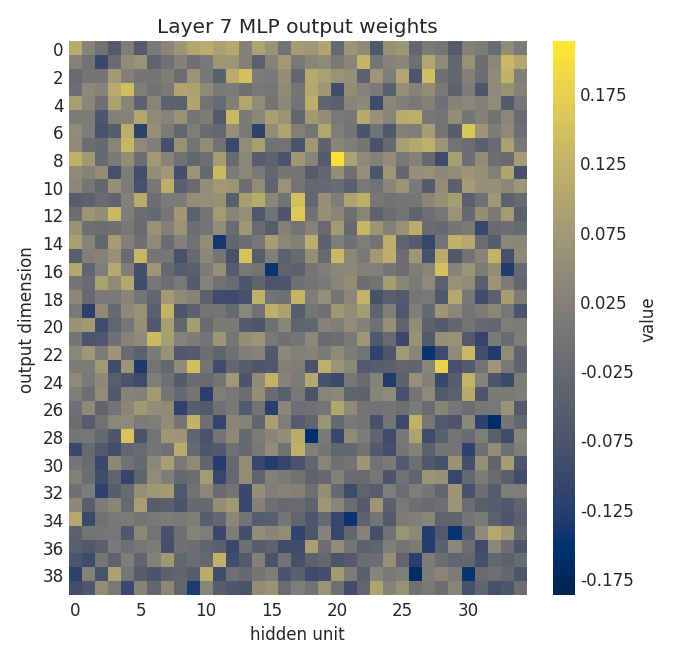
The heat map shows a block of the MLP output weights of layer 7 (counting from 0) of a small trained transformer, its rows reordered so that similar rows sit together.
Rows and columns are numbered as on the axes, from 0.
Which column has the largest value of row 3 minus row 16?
33
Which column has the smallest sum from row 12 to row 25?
31
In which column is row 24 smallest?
24
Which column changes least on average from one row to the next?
6
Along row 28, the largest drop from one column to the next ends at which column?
18
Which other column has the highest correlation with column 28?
32
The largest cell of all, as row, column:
8, 20
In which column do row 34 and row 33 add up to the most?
0
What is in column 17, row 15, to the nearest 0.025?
-0.025
